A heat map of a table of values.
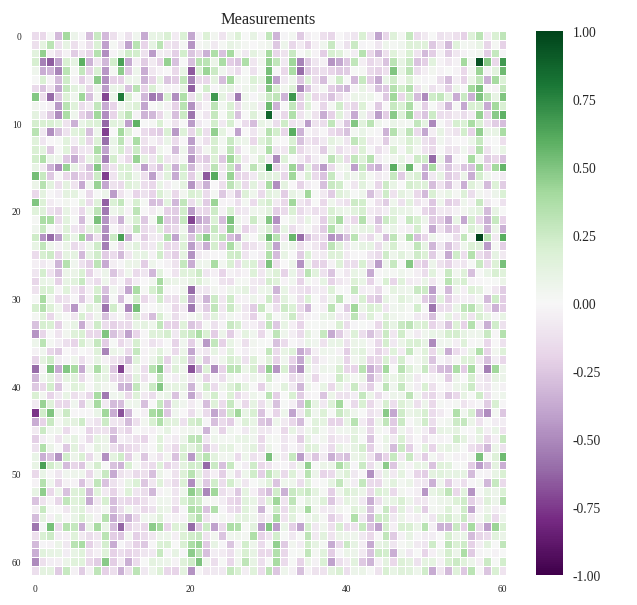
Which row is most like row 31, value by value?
10
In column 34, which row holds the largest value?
52
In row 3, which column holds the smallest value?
2
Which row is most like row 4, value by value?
48
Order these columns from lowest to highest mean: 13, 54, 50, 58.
58, 50, 54, 13
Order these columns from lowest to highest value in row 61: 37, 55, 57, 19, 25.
55, 37, 57, 19, 25
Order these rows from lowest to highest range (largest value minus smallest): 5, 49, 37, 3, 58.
37, 58, 5, 49, 3
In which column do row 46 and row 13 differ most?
20
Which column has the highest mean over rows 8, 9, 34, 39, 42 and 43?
30
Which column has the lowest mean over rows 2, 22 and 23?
9
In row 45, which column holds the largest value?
1
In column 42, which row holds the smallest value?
60
